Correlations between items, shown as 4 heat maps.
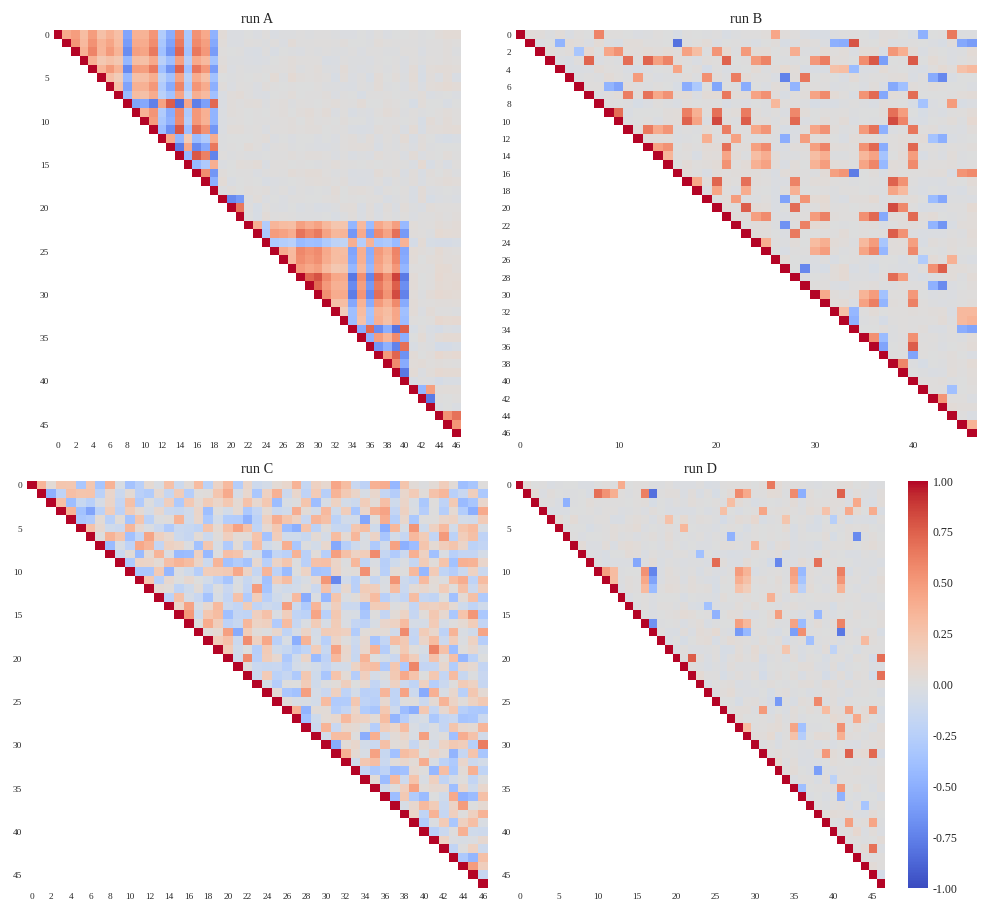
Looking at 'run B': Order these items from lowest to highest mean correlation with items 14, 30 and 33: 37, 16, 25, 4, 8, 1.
37, 1, 8, 4, 16, 25
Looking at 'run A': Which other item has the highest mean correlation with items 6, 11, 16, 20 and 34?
14
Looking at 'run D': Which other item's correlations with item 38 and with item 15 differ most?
9
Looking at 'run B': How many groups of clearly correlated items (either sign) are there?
5
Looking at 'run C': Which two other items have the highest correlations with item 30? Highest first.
46, 11
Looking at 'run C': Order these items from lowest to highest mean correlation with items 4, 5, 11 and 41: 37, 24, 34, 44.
34, 24, 44, 37
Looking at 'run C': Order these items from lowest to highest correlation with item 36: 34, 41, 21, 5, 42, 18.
5, 34, 21, 18, 42, 41
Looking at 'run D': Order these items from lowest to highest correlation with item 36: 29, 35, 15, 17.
35, 29, 15, 17
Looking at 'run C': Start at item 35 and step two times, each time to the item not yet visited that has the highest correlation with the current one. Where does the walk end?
31
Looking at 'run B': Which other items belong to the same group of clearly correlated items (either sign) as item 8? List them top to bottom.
0, 26, 41, 44
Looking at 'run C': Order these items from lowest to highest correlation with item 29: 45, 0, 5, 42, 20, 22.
20, 5, 22, 42, 0, 45
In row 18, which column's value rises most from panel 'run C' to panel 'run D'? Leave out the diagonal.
27
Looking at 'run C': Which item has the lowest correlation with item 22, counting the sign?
4
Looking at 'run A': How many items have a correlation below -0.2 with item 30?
4
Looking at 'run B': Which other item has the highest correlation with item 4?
16
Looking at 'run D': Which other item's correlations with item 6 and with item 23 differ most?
43
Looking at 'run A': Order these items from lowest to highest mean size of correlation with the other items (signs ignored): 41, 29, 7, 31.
41, 7, 31, 29
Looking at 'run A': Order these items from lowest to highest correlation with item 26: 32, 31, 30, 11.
11, 32, 31, 30
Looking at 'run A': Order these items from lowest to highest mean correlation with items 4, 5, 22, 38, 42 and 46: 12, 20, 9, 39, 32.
12, 20, 32, 9, 39
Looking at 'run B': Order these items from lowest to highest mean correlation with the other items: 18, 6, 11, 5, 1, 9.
6, 1, 5, 18, 9, 11
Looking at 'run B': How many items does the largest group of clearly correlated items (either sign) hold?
15
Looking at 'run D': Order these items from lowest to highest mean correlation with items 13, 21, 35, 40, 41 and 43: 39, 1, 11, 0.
39, 0, 11, 1
